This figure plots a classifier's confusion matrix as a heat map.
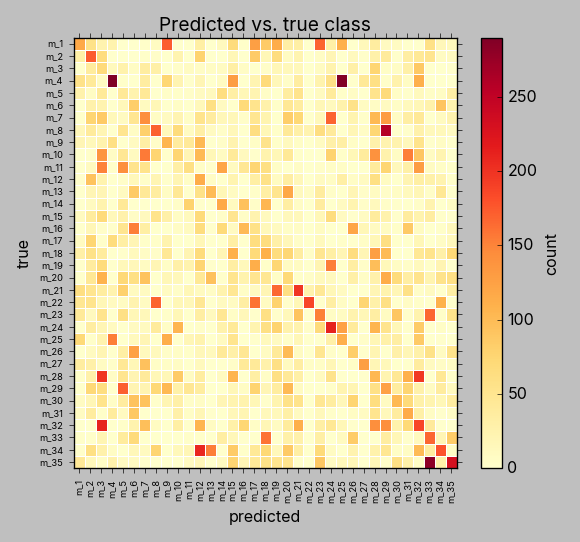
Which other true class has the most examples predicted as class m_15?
m_4
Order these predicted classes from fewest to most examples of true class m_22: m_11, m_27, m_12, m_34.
m_11, m_12, m_27, m_34
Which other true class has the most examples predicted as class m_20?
m_13
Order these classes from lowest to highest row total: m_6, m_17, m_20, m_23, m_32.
m_17, m_6, m_23, m_20, m_32
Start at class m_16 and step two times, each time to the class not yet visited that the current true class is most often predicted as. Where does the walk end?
m_34
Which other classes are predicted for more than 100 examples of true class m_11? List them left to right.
m_3, m_5, m_14, m_32
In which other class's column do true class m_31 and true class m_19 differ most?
m_24
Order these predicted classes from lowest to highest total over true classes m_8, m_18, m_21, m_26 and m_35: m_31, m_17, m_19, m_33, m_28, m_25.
m_25, m_31, m_17, m_28, m_19, m_33
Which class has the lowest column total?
m_22
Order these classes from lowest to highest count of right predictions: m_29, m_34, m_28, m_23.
m_28, m_29, m_23, m_34
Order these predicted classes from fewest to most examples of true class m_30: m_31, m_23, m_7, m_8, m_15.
m_8, m_15, m_23, m_31, m_7
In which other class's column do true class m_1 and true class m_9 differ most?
m_23
